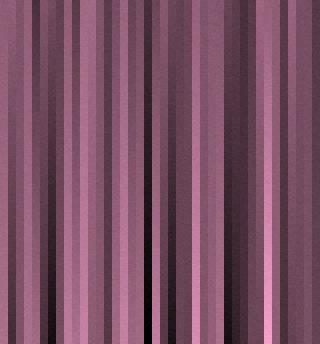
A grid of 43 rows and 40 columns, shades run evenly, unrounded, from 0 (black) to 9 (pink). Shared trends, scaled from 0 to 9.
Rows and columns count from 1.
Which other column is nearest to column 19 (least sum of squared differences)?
29
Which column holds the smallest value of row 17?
19
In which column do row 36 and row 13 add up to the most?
34
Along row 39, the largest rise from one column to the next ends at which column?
20
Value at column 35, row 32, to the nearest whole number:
5
